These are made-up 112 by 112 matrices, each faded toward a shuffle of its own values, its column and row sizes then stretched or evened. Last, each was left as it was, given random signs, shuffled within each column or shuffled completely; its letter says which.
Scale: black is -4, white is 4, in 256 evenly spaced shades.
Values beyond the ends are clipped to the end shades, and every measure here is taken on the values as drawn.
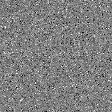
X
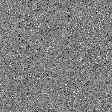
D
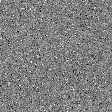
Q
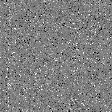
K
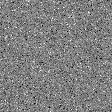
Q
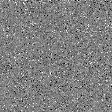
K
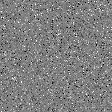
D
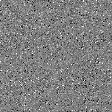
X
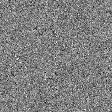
D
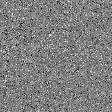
D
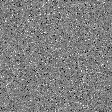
Q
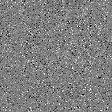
X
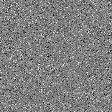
D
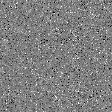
K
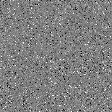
K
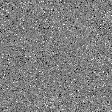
K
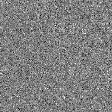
X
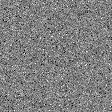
Q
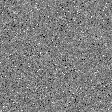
Q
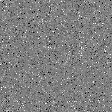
K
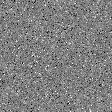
Q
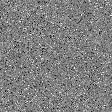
Q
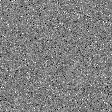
Q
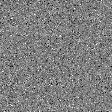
K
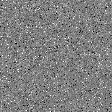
D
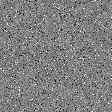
D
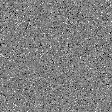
K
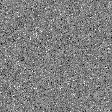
D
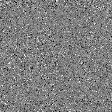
K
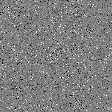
K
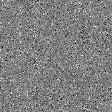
D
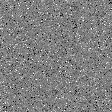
Q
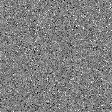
D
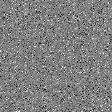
K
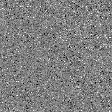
X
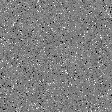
D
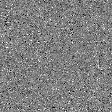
K
